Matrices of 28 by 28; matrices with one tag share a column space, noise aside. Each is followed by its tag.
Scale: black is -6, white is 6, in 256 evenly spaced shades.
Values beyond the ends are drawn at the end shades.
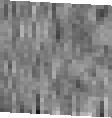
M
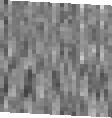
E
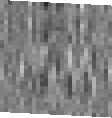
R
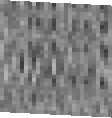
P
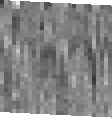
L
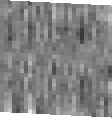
M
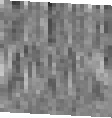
R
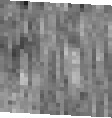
L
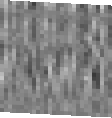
R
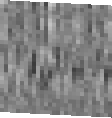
R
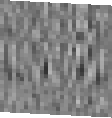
P
